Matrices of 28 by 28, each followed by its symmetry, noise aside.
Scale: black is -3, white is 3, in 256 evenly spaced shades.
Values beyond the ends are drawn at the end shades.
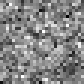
symmetric.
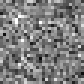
symmetric.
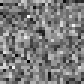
no symmetry.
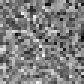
antisymmetric.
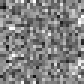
mirrored top to bottom.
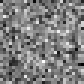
no symmetry.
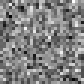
no symmetry.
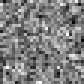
antisymmetric.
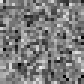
no symmetry.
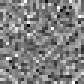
symmetric.
